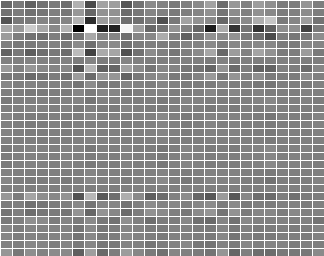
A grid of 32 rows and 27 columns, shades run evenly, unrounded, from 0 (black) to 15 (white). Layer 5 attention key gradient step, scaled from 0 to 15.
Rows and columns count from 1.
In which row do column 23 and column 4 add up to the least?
5
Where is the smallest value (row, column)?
4, 7
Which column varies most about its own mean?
8
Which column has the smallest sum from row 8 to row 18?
23
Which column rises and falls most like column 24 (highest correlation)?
2
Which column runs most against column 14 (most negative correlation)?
16
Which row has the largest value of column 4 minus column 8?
3
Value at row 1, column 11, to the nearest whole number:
5
